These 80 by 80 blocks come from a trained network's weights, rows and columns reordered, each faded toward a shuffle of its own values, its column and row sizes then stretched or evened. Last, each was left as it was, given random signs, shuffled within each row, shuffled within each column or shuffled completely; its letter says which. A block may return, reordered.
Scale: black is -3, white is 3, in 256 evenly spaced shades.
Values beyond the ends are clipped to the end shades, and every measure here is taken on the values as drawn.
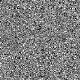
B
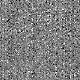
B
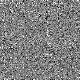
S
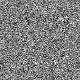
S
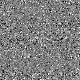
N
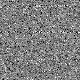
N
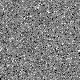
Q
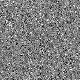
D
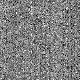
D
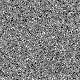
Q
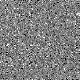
B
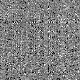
B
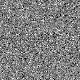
N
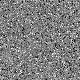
Q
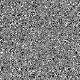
B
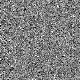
D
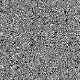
B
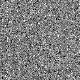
D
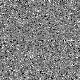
N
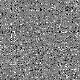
S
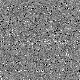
N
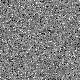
Q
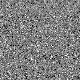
N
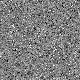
Q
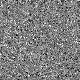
N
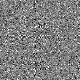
B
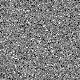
N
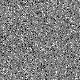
D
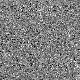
N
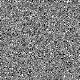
S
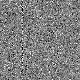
D
